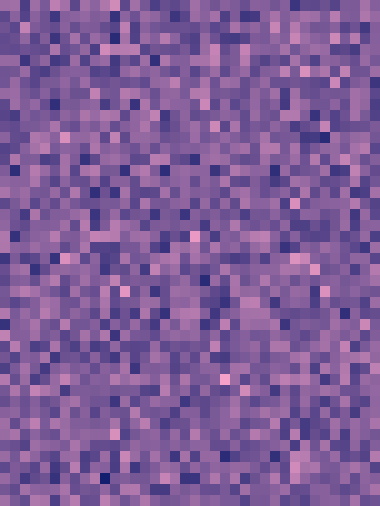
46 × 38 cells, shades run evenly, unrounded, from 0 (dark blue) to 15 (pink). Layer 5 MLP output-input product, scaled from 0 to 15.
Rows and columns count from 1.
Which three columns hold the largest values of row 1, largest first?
12, 6, 11
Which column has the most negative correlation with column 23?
33
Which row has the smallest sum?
20
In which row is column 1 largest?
31
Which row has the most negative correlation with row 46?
25
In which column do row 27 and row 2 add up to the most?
13
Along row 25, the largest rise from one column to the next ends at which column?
16
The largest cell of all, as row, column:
35, 23
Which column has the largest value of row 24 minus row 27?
7
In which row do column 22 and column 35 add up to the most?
32
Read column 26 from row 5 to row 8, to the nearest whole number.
8 6 5 7
